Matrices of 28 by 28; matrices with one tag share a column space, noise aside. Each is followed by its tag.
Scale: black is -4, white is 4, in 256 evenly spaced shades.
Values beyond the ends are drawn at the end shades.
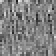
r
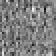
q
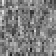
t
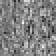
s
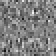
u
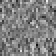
u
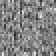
q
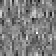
r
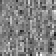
t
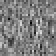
s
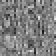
s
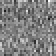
u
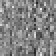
q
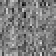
q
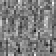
t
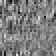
r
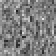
s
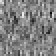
r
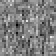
s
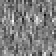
r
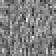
s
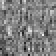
t
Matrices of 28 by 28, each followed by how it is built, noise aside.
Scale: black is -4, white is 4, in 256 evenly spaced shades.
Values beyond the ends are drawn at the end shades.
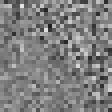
upper triangular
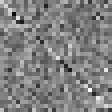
diagonal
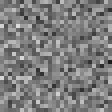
repeating rows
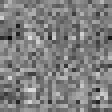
low rank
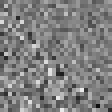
lower triangular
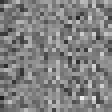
repeating rows
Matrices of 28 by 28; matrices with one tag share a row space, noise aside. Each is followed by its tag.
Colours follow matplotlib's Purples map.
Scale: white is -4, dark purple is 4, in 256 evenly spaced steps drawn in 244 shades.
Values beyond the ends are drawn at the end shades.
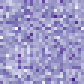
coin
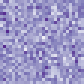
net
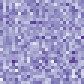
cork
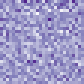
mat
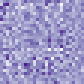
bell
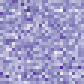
coin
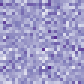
net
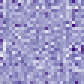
cork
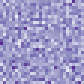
cork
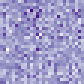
mat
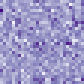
cork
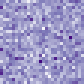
coin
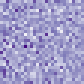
bell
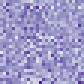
mat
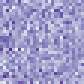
bell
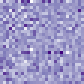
bell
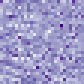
coin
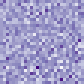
mat
